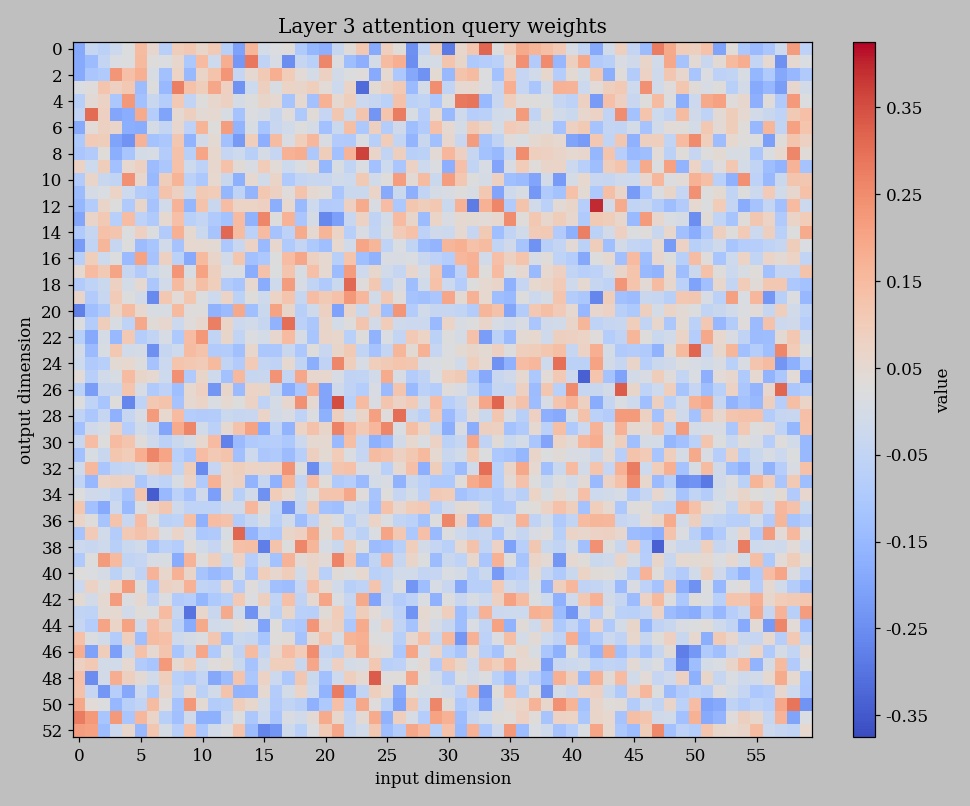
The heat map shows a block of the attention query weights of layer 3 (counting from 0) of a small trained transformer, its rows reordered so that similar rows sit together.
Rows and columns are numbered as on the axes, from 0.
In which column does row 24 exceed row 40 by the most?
39
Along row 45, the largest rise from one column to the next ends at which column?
32
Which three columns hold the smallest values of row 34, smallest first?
6, 15, 11
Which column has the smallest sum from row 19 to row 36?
1
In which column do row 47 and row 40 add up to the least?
49
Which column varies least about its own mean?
43
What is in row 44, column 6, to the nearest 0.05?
0.15
